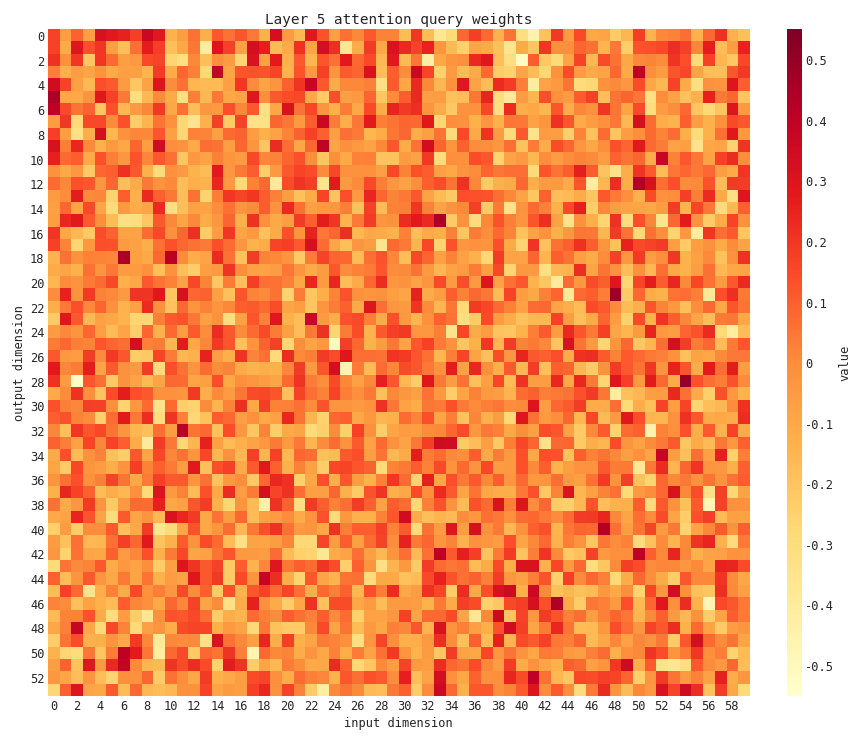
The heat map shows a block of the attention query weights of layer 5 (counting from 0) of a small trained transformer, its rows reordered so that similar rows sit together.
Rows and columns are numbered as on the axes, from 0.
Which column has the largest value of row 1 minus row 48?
17
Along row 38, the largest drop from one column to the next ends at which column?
56
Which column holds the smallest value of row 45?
3
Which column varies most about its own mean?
9
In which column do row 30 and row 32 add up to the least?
51
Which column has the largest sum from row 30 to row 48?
33
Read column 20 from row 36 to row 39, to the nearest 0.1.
0.2 0.2 0.1 0
